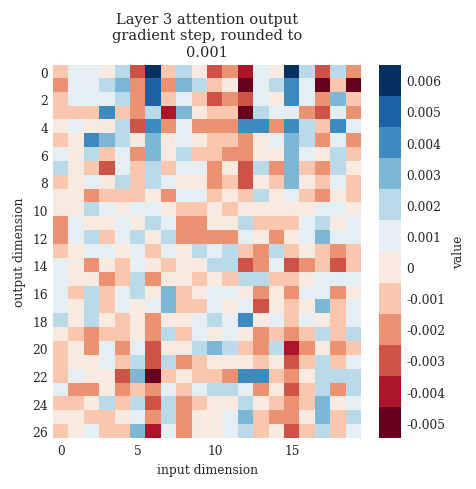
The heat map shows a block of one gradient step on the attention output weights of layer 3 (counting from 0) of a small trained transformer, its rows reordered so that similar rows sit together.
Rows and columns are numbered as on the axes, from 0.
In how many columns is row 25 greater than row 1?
8
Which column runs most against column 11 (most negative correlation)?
18
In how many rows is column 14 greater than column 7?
10
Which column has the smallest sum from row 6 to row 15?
12
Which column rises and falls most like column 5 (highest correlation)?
17
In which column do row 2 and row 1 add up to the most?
6
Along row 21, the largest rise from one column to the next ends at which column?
7
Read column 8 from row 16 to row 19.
-0.001 -0.001 0 -0.001
